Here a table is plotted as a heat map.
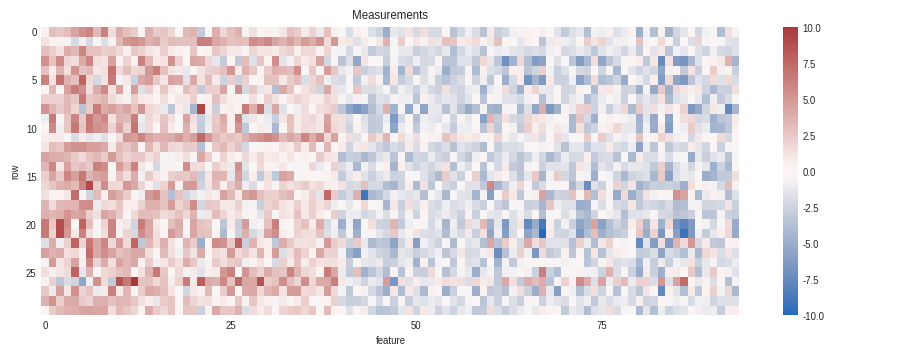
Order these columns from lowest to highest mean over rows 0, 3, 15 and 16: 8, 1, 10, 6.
10, 1, 8, 6
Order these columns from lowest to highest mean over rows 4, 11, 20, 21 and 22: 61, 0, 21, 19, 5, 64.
61, 64, 19, 21, 0, 5
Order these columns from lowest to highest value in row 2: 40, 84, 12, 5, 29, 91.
84, 91, 40, 29, 12, 5
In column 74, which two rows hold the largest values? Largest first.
20, 21
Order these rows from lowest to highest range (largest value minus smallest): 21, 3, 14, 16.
14, 3, 16, 21
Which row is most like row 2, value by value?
7
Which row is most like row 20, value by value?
21
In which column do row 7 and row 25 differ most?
67
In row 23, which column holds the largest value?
6
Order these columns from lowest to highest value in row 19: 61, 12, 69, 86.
86, 61, 69, 12
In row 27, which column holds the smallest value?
83
